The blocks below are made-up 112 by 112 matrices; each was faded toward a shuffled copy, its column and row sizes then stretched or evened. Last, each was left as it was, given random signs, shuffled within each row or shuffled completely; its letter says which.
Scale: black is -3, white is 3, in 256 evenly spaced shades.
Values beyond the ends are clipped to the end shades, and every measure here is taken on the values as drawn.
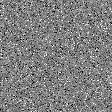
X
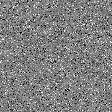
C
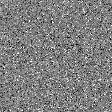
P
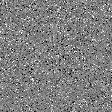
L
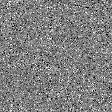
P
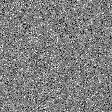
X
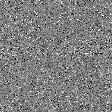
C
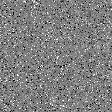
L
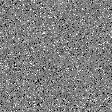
P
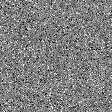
C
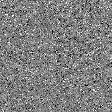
L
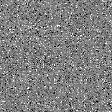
L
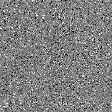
L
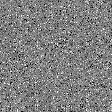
L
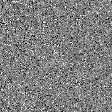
L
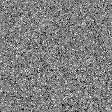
C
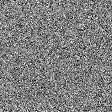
C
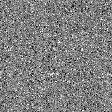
L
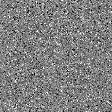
L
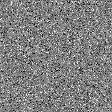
P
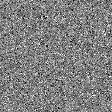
P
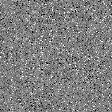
L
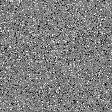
C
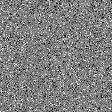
L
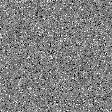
P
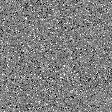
C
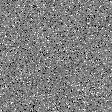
X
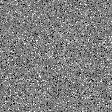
C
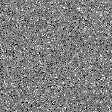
L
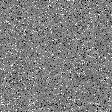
C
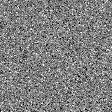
C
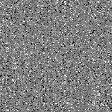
L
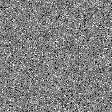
P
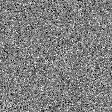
C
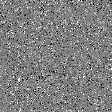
L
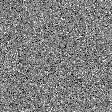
X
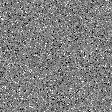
X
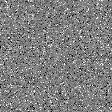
L
